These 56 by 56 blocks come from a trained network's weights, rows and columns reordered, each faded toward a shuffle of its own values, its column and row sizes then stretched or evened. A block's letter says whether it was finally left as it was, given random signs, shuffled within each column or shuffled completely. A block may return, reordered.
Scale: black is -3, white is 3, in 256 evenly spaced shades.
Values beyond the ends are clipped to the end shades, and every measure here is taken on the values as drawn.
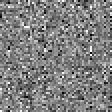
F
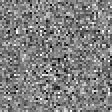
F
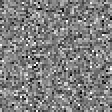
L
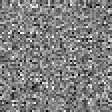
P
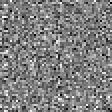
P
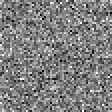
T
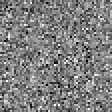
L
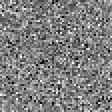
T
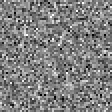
T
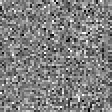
L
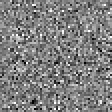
P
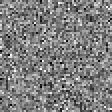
L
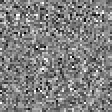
F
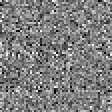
F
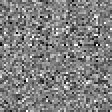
P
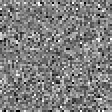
F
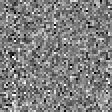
L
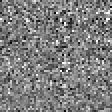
F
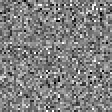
F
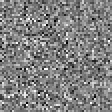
F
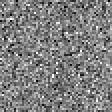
T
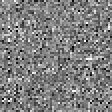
F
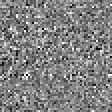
F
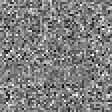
F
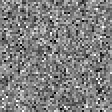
L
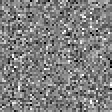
L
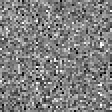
L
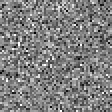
T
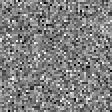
T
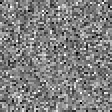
T
